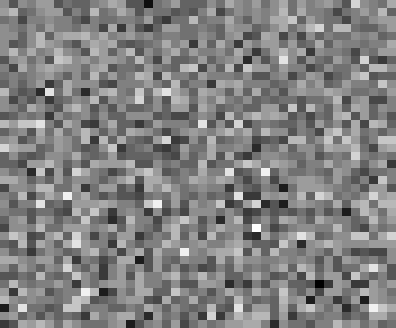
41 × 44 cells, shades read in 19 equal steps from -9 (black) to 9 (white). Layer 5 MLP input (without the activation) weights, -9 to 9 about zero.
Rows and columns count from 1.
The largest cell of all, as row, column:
29, 29
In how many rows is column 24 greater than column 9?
12
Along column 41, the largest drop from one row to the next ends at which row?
38
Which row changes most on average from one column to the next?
30
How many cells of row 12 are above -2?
35
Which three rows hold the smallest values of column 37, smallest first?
36, 10, 27
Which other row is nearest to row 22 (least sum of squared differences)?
17
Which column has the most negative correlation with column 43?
16
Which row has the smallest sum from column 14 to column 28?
20
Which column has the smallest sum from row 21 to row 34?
4
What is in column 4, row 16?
5
